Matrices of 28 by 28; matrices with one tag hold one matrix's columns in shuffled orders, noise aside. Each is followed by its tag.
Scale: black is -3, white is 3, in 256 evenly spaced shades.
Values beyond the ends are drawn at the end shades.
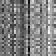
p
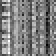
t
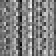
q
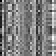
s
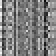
q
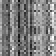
s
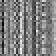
t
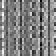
q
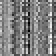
t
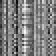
p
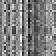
s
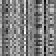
p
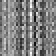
q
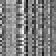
p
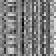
t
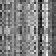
s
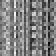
q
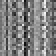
q
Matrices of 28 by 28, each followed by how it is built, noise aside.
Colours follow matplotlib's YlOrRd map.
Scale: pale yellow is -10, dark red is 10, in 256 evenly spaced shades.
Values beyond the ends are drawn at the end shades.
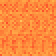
repeating columns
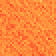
Toeplitz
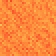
Toeplitz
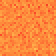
repeating columns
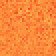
upper triangular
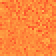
upper triangular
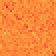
diagonal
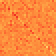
diagonal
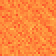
Toeplitz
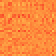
low rank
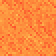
Toeplitz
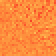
upper triangular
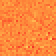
uneven rows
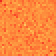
diagonal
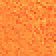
upper triangular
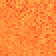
upper triangular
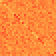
diagonal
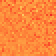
upper triangular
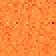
uneven rows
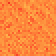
Toeplitz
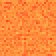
repeating columns
